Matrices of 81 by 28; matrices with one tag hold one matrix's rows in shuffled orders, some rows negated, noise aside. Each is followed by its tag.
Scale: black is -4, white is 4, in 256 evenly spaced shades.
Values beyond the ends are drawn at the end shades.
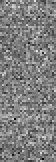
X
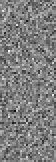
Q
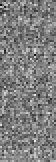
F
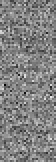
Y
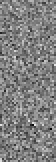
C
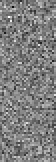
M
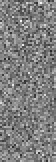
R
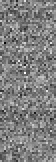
Y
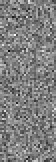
Q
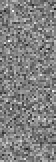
M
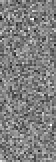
C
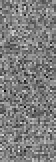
Y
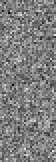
M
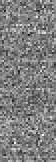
X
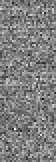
X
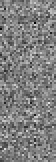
F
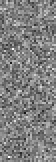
M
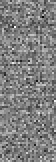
X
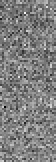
Y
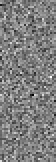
C
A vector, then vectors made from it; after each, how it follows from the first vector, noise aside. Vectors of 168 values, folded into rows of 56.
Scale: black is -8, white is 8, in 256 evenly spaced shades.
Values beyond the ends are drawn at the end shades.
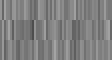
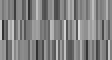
reversed, negated, scaled up.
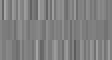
partly zeroed.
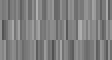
reversed, negated.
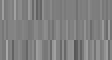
reversed, partly zeroed.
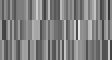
reversed, negated, scaled up.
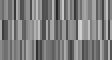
reversed, negated, scaled up.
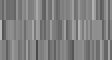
reversed, negated.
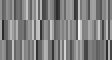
reversed, negated, scaled up.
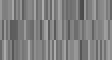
wrapped around.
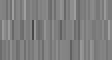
partly zeroed.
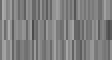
sign-scrambled.
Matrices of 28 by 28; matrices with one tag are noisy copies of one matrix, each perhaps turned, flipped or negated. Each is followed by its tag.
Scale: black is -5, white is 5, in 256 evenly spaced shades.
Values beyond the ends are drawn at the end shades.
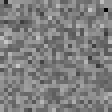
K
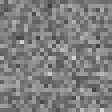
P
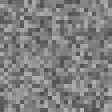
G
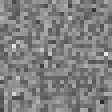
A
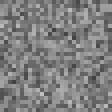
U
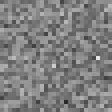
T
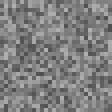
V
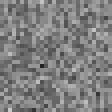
V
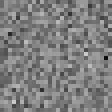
U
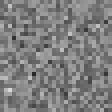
K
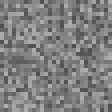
A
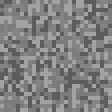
T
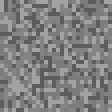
A
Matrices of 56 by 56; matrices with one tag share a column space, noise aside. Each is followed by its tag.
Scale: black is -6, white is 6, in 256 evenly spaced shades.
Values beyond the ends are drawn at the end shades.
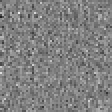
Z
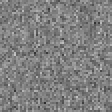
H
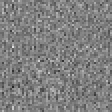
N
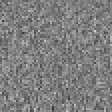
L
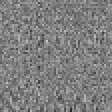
L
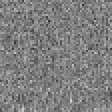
L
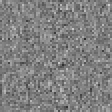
N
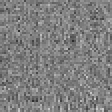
L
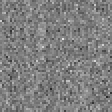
N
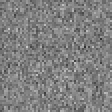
N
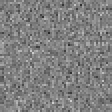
Z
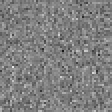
Z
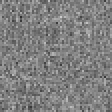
H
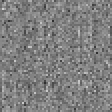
N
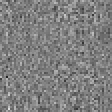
H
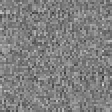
Z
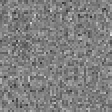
Z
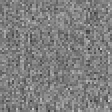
L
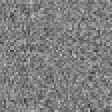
Z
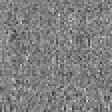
L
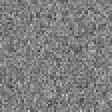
Z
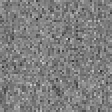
N
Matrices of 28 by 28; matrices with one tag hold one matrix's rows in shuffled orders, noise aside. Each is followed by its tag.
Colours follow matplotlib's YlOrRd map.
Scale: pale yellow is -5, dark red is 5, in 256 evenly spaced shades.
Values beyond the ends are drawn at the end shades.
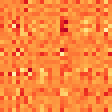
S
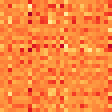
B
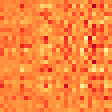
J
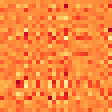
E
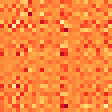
S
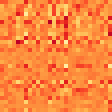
E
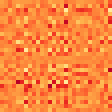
E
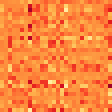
B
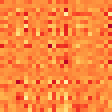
E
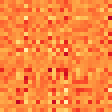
E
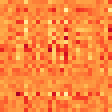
E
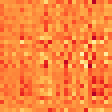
J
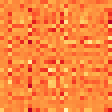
B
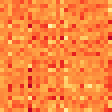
B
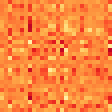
B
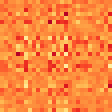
E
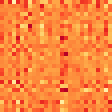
S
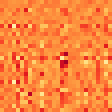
S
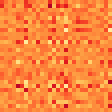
E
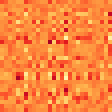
E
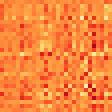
J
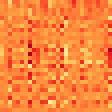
B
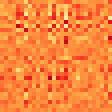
E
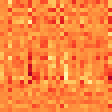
B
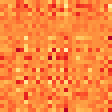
E
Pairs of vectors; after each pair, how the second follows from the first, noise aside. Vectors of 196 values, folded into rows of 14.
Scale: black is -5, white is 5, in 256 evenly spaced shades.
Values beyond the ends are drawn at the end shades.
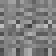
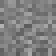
shrunk.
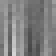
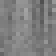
reversed, negated, shrunk.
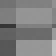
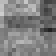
reversed.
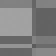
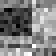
negated, scaled up.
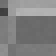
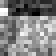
negated, scaled up.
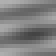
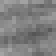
shrunk.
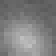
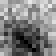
negated, scaled up.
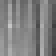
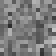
sign-scrambled.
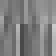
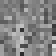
sign-scrambled.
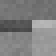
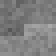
reversed, negated, shrunk.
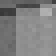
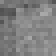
shrunk.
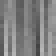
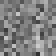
sign-scrambled.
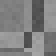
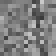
sign-scrambled.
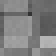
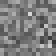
sign-scrambled.
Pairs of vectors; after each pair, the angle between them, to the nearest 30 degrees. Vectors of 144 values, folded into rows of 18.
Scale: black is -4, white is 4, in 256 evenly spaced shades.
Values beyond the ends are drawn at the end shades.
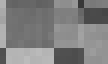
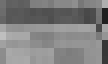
60 degrees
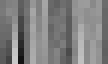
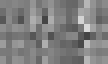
90 degrees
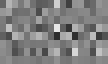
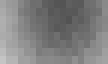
90 degrees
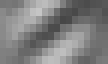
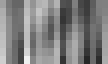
60 degrees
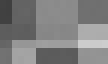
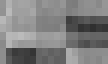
120 degrees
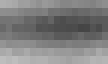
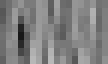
90 degrees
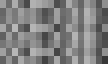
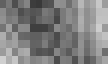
120 degrees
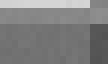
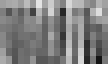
60 degrees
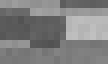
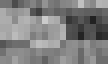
150 degrees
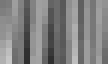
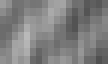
120 degrees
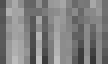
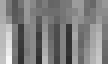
120 degrees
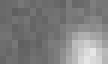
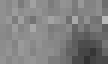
150 degrees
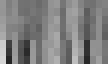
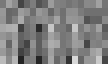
60 degrees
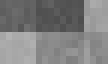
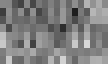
60 degrees
